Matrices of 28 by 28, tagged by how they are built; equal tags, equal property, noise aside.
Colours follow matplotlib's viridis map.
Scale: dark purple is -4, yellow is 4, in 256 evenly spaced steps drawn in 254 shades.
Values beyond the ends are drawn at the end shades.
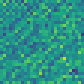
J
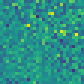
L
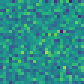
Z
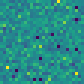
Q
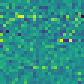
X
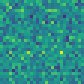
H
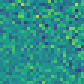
L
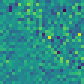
L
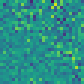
L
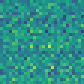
H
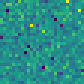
Q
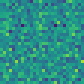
H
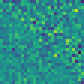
L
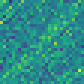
J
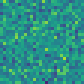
Z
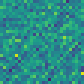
J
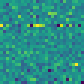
X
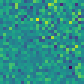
L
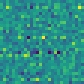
X
